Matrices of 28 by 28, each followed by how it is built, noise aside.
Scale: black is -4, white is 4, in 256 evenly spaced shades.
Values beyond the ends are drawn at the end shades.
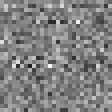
uneven rows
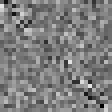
banded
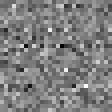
uneven rows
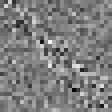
banded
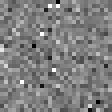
sparse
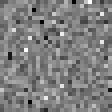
sparse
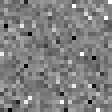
sparse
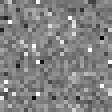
sparse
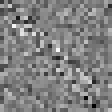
banded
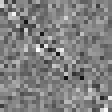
banded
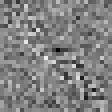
banded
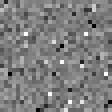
sparse
